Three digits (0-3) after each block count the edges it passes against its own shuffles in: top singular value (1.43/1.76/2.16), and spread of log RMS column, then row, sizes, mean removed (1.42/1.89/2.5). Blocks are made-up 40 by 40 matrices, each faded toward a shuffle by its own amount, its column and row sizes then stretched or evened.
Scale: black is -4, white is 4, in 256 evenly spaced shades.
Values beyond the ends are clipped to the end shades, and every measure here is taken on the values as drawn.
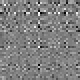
3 1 3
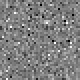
0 0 0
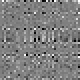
3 2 2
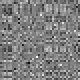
3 2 0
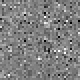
0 2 1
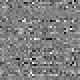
1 1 3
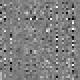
1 3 1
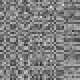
3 1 1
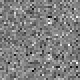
1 0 1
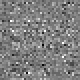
1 1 2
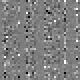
0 3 0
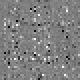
0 2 1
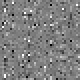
0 2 0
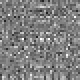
2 0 2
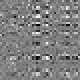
3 2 3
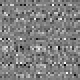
3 0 3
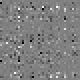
0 2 2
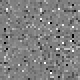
0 1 0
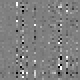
1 3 1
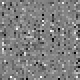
0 2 1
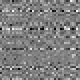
3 0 3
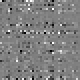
0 2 3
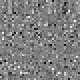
1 0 1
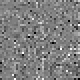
1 1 0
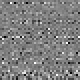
2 0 3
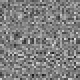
2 0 2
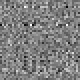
2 0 2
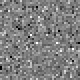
0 0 0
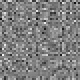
3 1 2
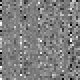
0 3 0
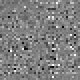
1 1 2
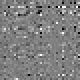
2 1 2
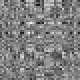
3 1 3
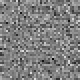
2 0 0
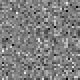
2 1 0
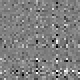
2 2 2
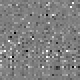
1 0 2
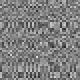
3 1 2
